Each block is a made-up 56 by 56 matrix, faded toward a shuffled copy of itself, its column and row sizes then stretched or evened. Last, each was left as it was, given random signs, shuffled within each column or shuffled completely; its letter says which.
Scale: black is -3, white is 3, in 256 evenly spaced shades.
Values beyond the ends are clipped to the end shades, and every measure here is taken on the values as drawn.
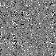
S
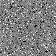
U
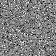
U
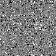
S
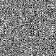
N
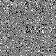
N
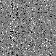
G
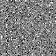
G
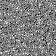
U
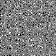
S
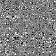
N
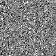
G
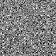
N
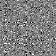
N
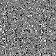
S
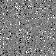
S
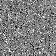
U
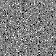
G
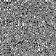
N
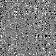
S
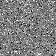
U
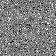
U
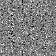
G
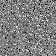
U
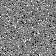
U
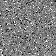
U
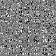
N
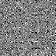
N
